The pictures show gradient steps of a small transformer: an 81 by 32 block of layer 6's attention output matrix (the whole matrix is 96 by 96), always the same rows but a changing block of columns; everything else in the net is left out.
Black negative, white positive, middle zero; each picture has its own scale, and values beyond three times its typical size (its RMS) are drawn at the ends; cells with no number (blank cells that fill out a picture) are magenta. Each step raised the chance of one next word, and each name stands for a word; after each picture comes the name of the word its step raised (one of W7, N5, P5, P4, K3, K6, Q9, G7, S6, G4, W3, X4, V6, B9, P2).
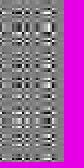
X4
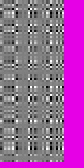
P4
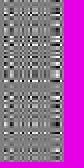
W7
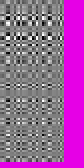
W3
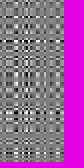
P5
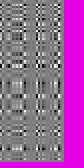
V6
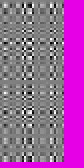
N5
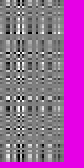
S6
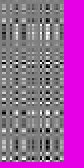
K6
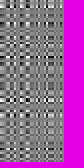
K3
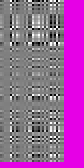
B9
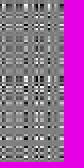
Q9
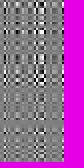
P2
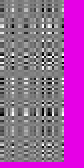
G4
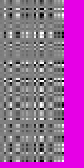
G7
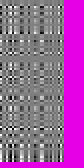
S6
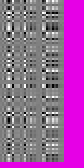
X4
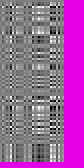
S6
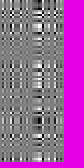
X4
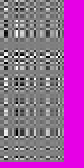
G4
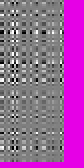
P2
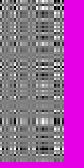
P4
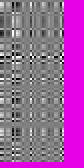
G4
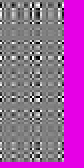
K3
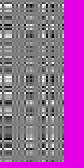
Q9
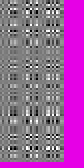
P4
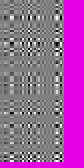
N5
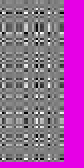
X4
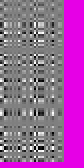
P2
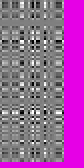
P5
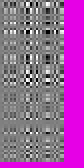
P2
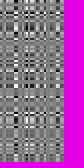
X4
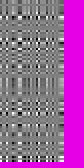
N5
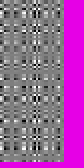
P4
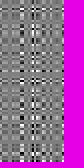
G7
